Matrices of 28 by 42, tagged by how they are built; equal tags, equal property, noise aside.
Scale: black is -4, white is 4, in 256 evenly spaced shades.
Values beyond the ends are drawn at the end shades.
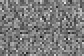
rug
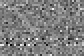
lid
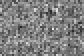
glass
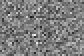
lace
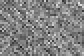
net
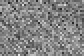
net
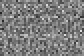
rug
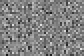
lace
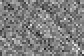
net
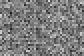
lace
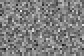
rug
